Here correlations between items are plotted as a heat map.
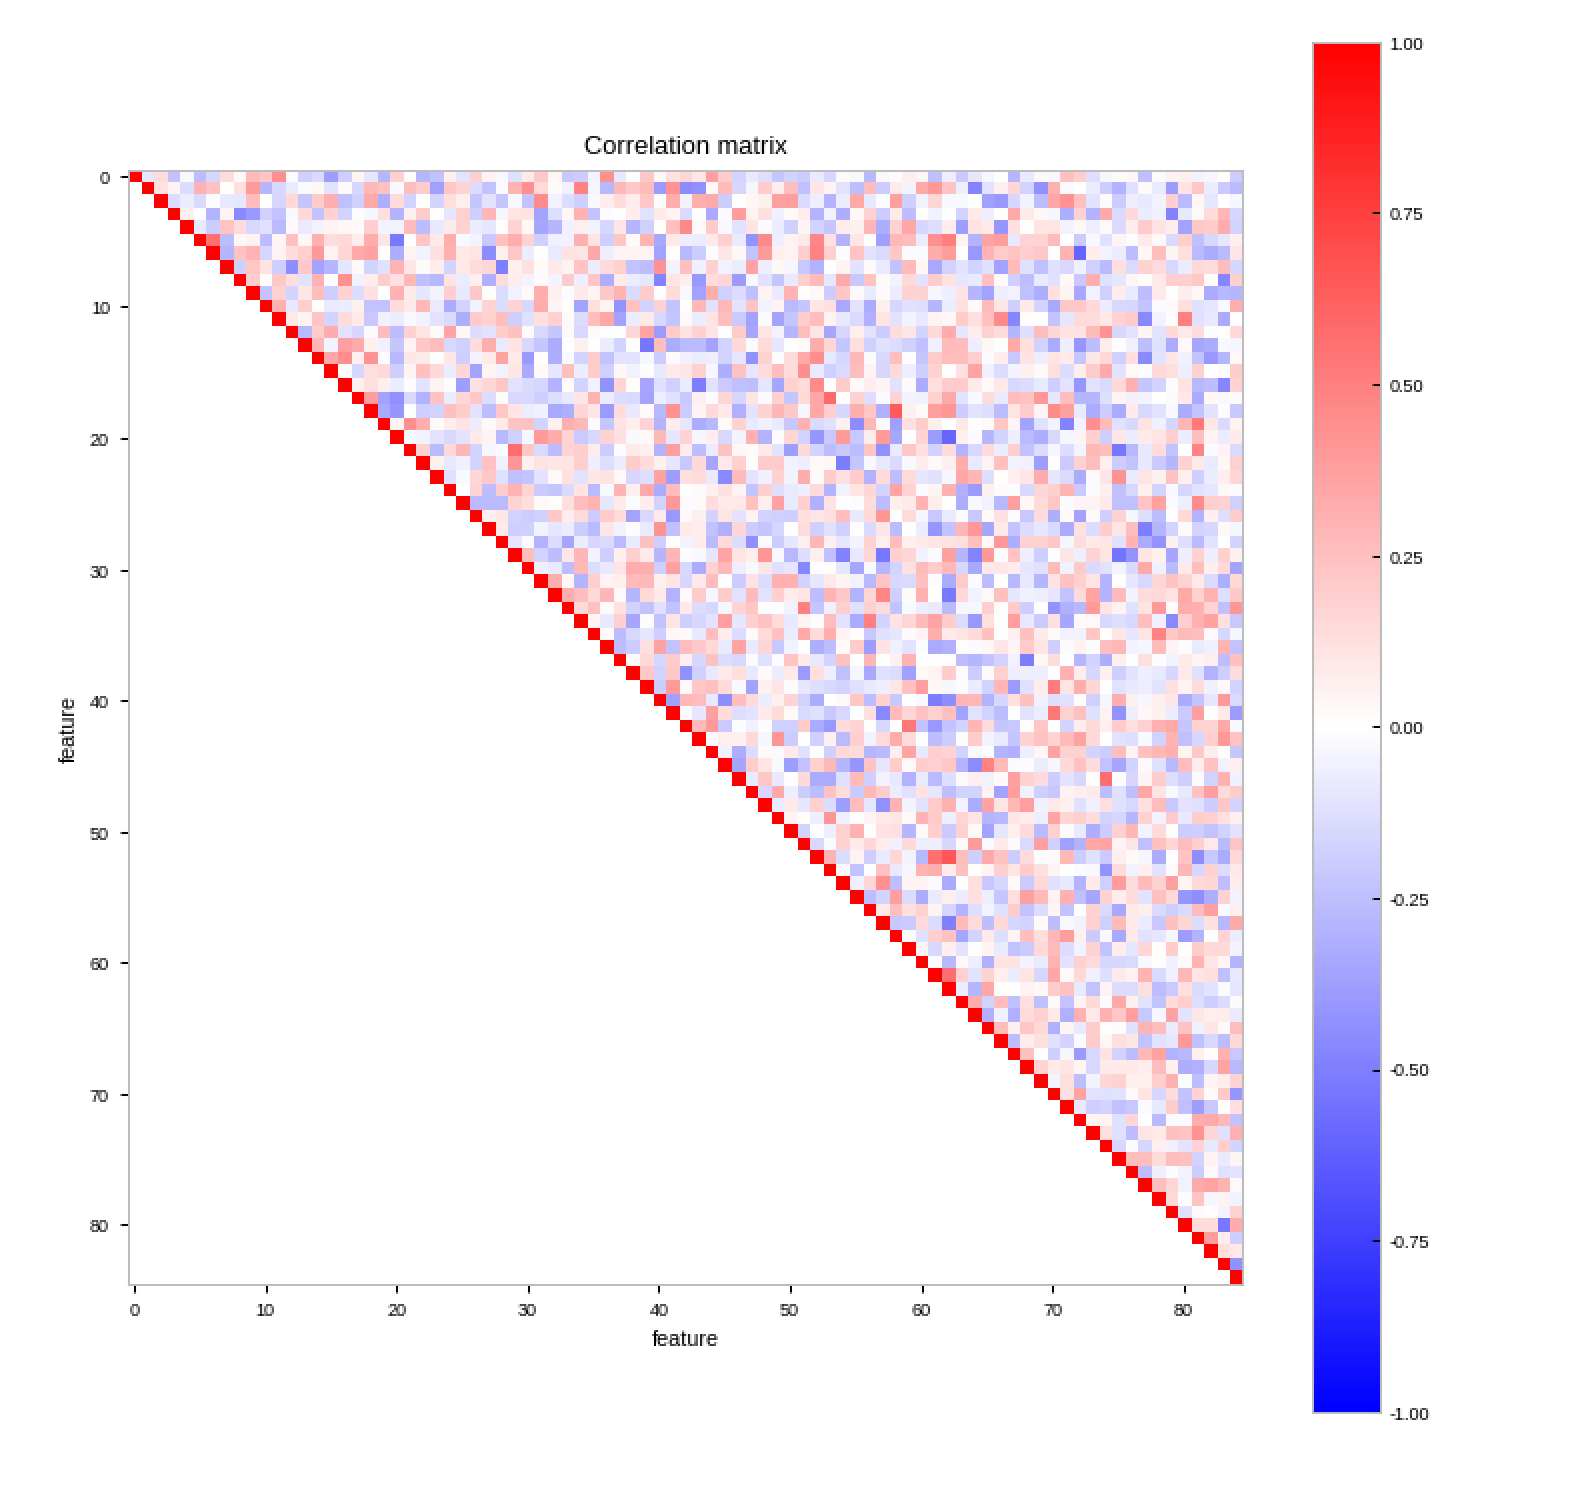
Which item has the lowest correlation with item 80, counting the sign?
83
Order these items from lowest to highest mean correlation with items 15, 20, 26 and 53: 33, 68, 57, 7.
68, 7, 33, 57
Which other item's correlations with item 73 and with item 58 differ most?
18
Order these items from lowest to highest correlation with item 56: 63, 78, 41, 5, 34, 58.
63, 78, 5, 41, 58, 34
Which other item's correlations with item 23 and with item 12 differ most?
40
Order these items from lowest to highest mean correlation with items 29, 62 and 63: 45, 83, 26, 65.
26, 83, 45, 65
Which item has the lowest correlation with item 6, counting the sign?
72
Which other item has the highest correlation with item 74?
46
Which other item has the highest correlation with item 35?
78
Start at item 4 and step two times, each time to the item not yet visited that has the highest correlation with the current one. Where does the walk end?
59
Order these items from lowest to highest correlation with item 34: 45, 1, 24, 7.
24, 7, 45, 1
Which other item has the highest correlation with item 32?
57
